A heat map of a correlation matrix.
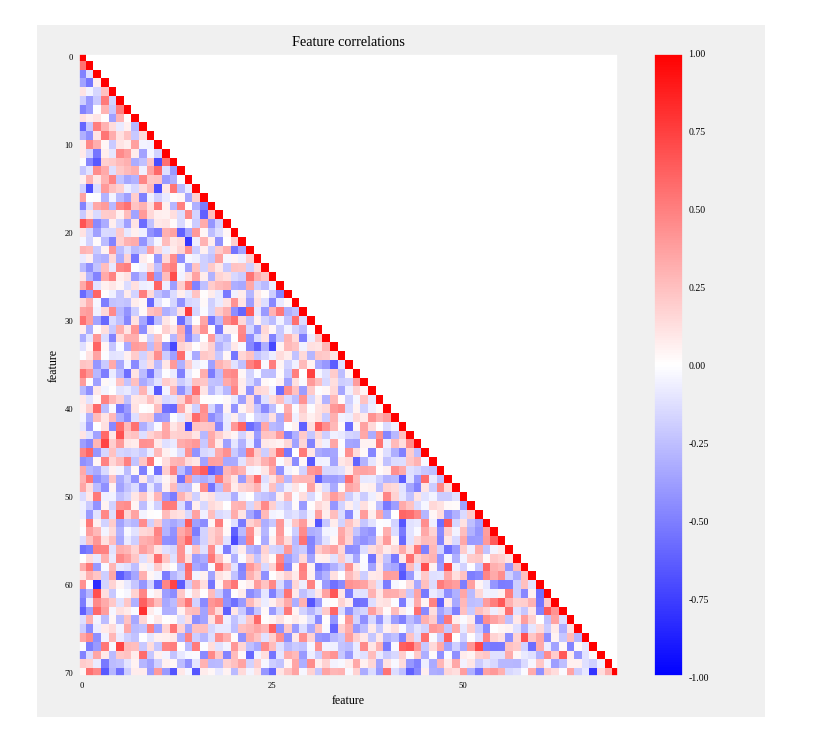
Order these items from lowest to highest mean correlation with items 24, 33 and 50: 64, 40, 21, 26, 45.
45, 64, 26, 21, 40
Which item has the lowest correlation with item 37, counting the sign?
62
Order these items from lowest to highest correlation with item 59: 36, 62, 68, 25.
68, 25, 36, 62
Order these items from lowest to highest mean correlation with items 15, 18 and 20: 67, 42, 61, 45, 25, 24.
45, 61, 42, 25, 24, 67
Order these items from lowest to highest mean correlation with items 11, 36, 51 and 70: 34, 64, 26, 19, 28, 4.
4, 34, 26, 64, 19, 28
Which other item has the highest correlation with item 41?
15
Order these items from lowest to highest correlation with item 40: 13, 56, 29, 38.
38, 56, 29, 13
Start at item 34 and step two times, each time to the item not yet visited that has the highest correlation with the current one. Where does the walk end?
10
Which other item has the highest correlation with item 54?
55
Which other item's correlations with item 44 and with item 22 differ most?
63
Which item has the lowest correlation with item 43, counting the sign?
70
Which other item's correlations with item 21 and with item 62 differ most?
14
